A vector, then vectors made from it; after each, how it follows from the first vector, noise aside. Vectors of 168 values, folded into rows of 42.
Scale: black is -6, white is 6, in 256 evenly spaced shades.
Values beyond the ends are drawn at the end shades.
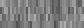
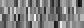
scaled up.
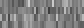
reversed, negated.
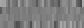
partly zeroed.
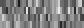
negated, scaled up.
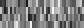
negated, scaled up.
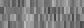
reversed, negated.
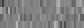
negated, partly zeroed.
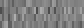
reversed, negated, partly zeroed.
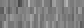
reversed, negated, partly zeroed.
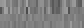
partly zeroed.
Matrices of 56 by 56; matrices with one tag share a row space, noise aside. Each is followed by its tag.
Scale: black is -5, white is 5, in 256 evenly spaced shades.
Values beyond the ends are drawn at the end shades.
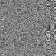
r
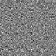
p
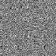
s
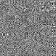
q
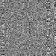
r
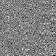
q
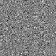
s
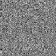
s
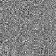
s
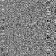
r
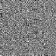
s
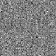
p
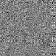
q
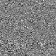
p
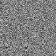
s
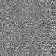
q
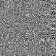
q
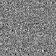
s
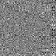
q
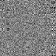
q
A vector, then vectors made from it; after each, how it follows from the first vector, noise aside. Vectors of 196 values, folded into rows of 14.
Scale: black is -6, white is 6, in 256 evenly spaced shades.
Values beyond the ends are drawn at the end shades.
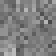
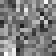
scaled up.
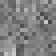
copied.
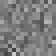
sign-scrambled.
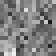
scaled up.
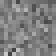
sign-scrambled.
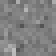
partly zeroed.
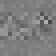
partly zeroed.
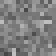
sign-scrambled.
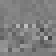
wrapped around, partly zeroed.
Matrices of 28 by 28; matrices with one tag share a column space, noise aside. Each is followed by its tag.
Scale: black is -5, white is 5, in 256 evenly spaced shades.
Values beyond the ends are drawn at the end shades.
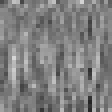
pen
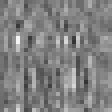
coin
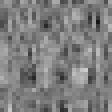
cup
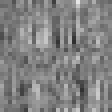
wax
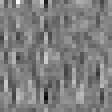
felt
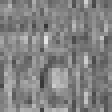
coin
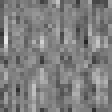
wax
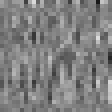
felt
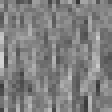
pen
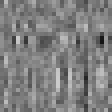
coin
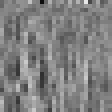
pen
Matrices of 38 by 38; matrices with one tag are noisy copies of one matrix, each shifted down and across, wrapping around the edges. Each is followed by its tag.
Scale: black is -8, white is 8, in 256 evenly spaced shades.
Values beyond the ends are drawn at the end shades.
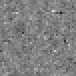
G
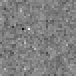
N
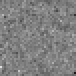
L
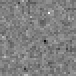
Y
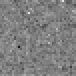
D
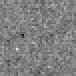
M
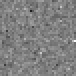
D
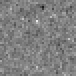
M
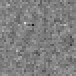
G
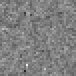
L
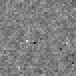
G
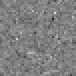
L
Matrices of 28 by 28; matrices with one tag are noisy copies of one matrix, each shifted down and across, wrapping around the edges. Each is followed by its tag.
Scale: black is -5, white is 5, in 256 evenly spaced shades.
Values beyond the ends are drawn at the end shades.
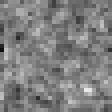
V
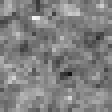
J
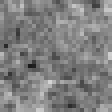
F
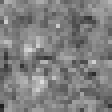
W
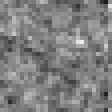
V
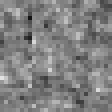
V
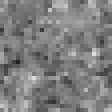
F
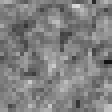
J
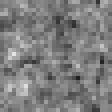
W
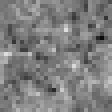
F
